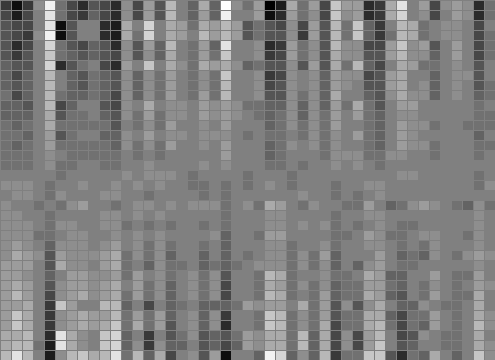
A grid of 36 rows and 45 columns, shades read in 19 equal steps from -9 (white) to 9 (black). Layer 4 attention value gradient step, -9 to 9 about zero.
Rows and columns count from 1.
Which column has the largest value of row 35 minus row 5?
5
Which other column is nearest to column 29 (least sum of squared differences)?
12
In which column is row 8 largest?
25
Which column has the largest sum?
11
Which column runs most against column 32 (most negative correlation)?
20
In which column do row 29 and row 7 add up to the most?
6
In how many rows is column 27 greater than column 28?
16
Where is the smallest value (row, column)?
1, 21
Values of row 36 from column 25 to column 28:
-8 -6 2 -1
